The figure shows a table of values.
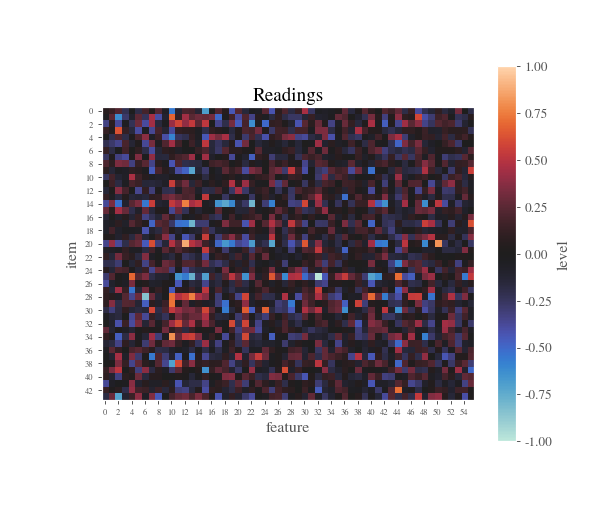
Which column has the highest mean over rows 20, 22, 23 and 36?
50
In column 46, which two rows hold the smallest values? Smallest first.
25, 41
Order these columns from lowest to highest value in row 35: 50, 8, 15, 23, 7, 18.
23, 18, 8, 50, 7, 15
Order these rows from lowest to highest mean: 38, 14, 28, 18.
14, 18, 38, 28
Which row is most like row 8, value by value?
15
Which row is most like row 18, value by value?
16
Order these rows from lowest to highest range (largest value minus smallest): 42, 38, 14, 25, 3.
3, 42, 38, 14, 25
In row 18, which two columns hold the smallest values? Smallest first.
6, 43
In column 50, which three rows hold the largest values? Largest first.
20, 14, 43
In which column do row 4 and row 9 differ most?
13
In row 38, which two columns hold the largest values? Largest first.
11, 32
